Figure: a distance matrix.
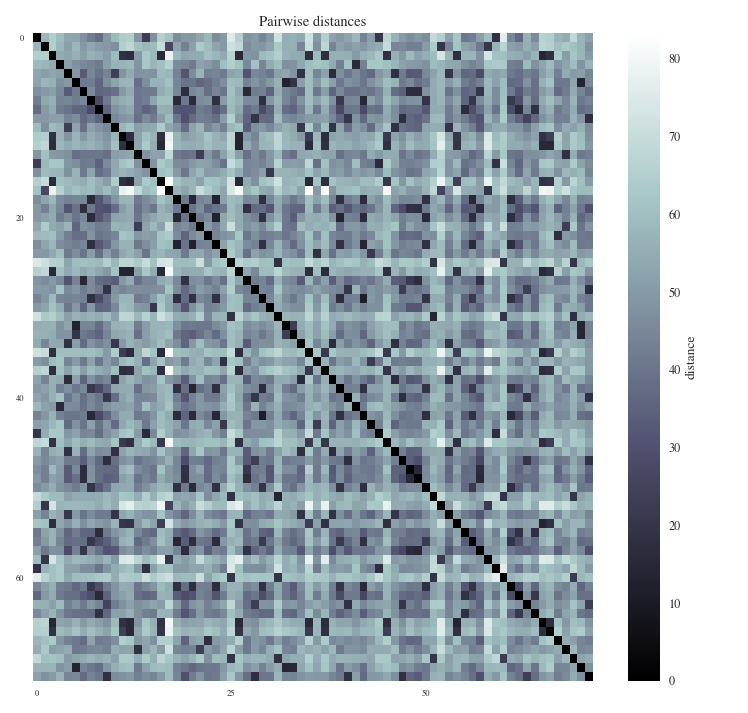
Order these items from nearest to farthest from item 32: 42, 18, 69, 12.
42, 18, 69, 12
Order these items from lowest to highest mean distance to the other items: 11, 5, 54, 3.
5, 54, 11, 3
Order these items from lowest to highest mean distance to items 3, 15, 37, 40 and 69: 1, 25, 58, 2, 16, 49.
49, 2, 16, 25, 1, 58
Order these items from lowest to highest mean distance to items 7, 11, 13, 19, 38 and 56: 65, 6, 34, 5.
6, 34, 5, 65
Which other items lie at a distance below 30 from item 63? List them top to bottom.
9, 28, 40, 47, 71
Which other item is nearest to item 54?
65
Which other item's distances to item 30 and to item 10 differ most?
15
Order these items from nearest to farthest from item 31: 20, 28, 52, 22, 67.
22, 67, 20, 28, 52
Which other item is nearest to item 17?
58
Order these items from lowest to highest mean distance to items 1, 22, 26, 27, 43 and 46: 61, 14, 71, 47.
47, 71, 61, 14
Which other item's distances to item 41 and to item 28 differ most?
3
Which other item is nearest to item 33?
70
